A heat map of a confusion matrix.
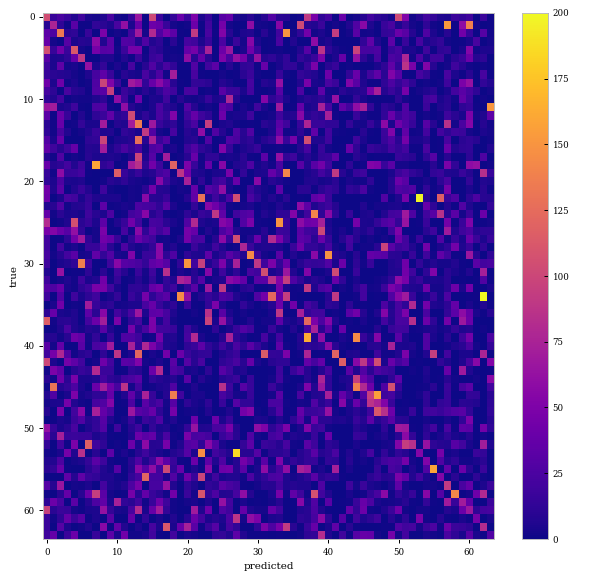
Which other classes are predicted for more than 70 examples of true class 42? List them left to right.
0, 45, 47
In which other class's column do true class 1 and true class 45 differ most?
57
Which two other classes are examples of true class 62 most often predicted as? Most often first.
17, 34
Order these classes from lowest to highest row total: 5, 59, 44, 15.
44, 59, 15, 5
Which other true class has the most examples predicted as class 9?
40
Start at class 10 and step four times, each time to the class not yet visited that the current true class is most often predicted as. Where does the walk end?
0
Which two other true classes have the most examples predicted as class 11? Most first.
45, 1
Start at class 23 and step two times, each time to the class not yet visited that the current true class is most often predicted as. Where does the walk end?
33
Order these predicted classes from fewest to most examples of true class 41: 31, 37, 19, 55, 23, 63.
63, 23, 19, 37, 55, 31
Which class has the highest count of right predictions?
55
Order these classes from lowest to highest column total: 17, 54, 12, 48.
48, 54, 17, 12
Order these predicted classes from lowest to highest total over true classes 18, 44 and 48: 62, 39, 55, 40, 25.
62, 55, 25, 40, 39
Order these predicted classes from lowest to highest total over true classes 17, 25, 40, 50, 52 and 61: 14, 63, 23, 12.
63, 23, 14, 12
